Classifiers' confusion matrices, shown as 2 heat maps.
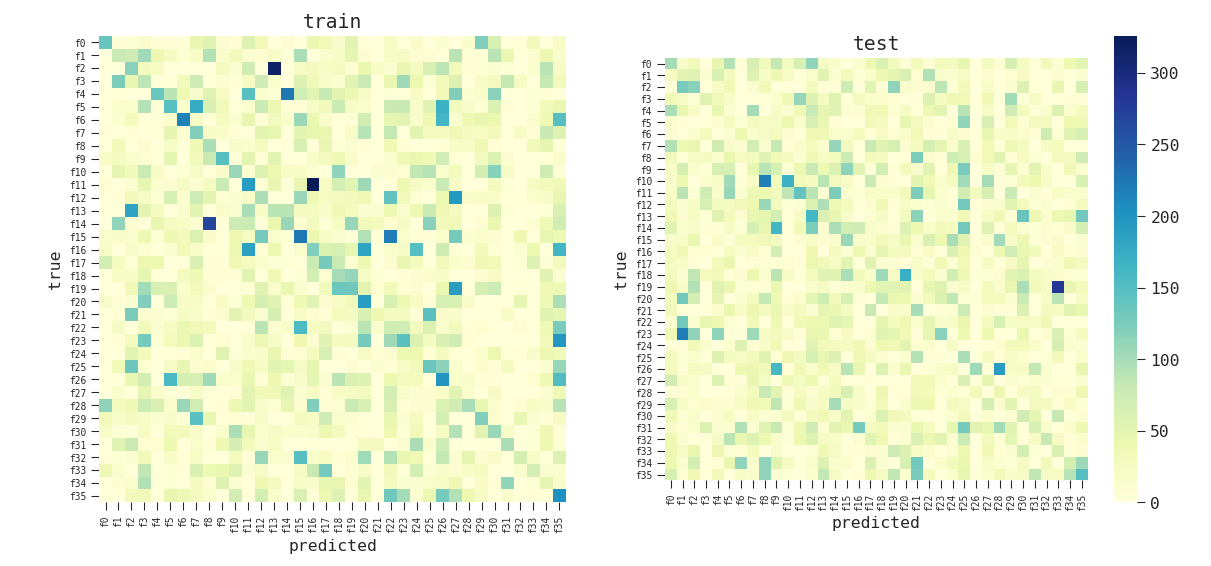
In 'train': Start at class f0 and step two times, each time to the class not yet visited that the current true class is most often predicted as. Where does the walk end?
f7
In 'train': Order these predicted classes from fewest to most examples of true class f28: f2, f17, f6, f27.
f17, f2, f27, f6
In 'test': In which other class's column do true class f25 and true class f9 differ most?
f15
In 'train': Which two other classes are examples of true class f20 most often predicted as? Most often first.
f3, f35
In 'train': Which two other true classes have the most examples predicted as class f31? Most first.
f34, f3
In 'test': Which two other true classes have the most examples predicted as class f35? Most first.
f13, f34
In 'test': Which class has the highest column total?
f25
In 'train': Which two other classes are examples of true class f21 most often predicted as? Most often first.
f25, f2
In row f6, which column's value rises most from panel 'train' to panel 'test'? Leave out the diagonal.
f32
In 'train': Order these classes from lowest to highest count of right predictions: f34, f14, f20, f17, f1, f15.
f34, f1, f14, f17, f20, f15
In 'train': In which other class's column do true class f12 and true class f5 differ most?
f27
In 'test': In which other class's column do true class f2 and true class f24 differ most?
f1
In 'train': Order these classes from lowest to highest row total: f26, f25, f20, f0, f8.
f8, f0, f25, f20, f26
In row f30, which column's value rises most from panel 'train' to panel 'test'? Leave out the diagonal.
f33
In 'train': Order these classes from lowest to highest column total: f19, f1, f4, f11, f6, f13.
f4, f1, f6, f19, f13, f11
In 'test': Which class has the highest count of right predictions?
f10
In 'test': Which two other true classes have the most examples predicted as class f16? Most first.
f31, f14
